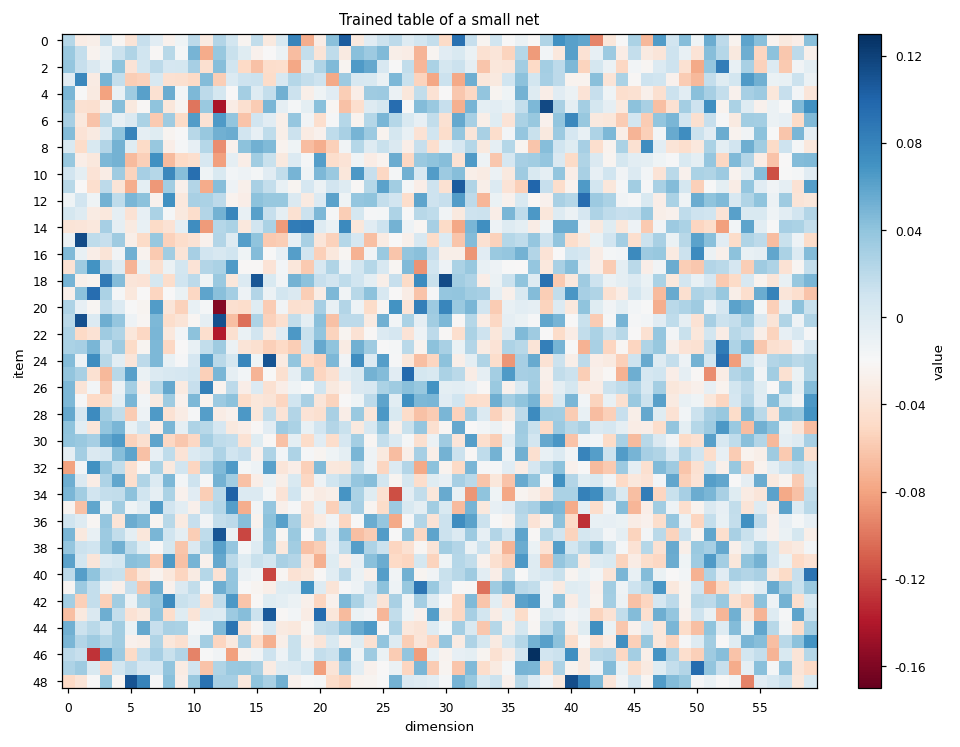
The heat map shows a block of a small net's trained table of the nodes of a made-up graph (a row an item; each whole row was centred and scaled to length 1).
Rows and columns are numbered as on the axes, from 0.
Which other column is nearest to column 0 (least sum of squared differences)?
36
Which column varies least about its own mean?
9
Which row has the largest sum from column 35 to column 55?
12
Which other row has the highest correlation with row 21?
30
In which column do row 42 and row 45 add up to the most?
37
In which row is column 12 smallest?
20
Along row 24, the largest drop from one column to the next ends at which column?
53
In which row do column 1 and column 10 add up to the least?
5
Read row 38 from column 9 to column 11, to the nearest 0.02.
-0.06 0 0.02
